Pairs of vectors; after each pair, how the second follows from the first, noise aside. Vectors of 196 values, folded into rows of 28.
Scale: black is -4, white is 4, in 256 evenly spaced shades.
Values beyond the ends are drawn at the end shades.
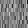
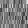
sign-scrambled.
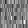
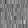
shrunk.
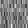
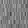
wrapped around, negated, shrunk.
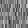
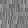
reversed, shrunk.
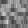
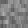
shrunk.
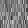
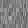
wrapped around, shrunk.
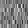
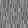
wrapped around, shrunk.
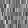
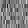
sign-scrambled.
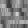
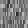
sign-scrambled.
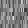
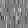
reversed, partly zeroed.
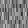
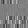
negated, partly zeroed.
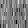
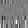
negated, partly zeroed.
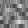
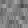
wrapped around, negated, shrunk.
